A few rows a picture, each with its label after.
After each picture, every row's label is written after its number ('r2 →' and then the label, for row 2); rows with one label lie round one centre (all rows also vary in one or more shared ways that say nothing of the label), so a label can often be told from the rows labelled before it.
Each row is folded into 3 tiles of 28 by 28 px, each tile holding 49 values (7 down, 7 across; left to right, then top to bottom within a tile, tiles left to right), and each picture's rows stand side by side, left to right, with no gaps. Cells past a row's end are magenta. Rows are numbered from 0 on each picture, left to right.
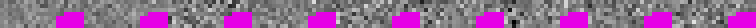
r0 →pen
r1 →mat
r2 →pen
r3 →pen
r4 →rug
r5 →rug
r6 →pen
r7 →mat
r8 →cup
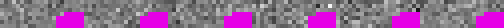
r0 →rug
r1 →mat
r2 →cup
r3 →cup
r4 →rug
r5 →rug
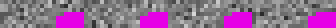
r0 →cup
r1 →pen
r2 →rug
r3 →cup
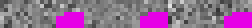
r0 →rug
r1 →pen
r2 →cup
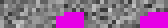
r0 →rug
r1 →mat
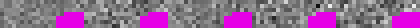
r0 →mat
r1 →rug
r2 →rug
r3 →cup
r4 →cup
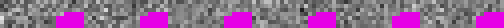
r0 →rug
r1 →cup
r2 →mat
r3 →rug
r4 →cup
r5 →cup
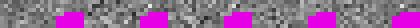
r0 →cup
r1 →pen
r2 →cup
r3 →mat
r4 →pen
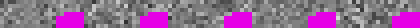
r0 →mat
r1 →mat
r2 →cup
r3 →rug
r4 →cup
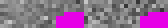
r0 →mat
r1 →pen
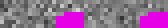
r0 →mat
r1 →cup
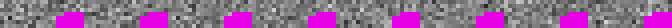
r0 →cup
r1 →mat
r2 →cup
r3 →cup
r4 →pen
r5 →rug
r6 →pen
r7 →cup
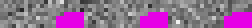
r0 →pen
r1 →rug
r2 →mat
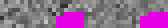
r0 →rug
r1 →cup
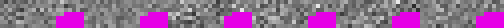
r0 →cup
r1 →cup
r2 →pen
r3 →pen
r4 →pen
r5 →mat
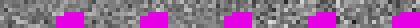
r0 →cup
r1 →pen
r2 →rug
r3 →rug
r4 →cup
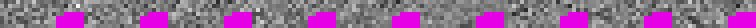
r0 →cup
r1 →pen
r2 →mat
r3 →cup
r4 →mat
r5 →mat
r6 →cup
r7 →mat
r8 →rug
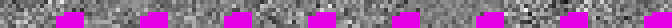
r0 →pen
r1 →mat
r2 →pen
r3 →mat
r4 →rug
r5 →pen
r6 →rug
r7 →cup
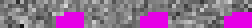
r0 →cup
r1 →rug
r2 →rug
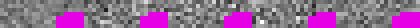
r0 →rug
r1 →cup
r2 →rug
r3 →mat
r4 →rug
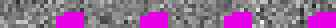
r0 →pen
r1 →mat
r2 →cup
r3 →rug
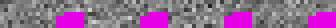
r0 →mat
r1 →mat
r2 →pen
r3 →rug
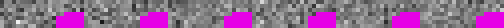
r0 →mat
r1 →rug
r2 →pen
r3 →pen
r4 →rug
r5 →mat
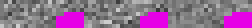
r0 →rug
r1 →mat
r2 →cup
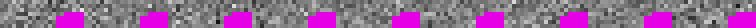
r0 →mat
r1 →pen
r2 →pen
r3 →pen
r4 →pen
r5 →pen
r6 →pen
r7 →pen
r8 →mat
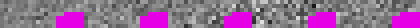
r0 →cup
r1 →pen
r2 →mat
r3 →cup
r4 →rug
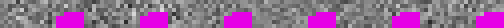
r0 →pen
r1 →mat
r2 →cup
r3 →pen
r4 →mat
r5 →cup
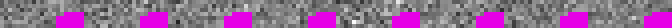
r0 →mat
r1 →cup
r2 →cup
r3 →rug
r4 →cup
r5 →pen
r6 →cup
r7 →mat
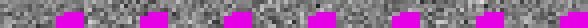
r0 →mat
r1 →pen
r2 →cup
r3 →mat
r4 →rug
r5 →cup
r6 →cup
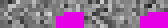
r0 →mat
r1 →rug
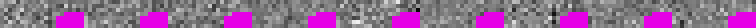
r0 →cup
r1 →rug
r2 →mat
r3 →cup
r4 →rug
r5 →pen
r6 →rug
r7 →pen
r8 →pen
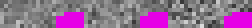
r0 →rug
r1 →rug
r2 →mat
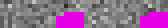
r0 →cup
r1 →pen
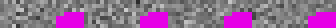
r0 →mat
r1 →cup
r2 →cup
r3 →mat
